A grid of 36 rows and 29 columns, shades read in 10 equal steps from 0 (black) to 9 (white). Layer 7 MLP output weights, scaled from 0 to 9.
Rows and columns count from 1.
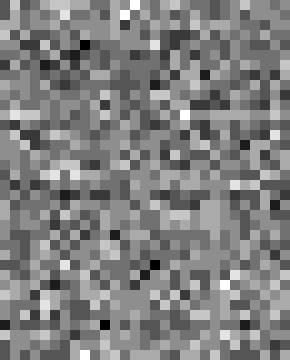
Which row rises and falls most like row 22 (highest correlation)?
23
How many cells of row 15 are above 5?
7
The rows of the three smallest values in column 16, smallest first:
27, 9, 13
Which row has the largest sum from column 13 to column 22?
22
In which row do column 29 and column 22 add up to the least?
10
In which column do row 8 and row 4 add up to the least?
18
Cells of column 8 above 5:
8
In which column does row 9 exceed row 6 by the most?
20
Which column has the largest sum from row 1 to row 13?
2
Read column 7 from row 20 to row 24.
1 3 7 4 3
